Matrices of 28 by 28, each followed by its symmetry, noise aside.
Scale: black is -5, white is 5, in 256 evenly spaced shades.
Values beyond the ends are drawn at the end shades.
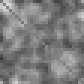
symmetric.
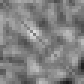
symmetric.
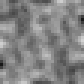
same after a half turn.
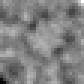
symmetric across the other diagonal.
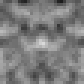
mirrored left to right.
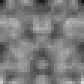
mirrored left to right.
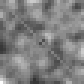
symmetric across the other diagonal.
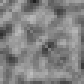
symmetric.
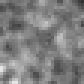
symmetric across the other diagonal.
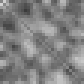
symmetric.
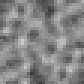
same after a half turn.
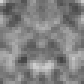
mirrored left to right.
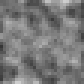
same after a half turn.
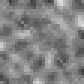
symmetric across the other diagonal.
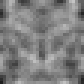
mirrored left to right.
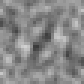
same after a half turn.
